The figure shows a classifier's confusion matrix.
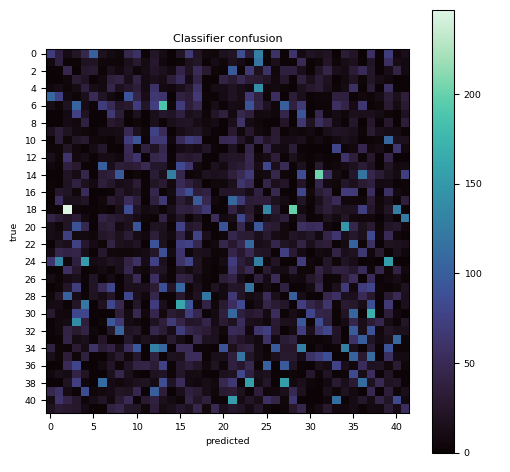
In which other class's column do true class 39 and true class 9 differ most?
4
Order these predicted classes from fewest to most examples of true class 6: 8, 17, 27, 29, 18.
18, 8, 17, 29, 27
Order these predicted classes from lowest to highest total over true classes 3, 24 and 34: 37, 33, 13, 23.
33, 37, 23, 13
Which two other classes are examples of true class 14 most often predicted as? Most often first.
31, 36
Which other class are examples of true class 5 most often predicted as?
0
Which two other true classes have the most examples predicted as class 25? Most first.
18, 36
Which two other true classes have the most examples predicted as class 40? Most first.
18, 33
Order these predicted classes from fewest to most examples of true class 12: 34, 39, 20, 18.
18, 20, 39, 34
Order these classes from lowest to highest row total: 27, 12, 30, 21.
12, 21, 27, 30
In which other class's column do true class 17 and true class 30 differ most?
37
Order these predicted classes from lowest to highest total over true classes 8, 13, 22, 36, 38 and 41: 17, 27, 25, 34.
34, 17, 25, 27
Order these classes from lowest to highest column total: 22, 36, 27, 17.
27, 36, 17, 22
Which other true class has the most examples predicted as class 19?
41
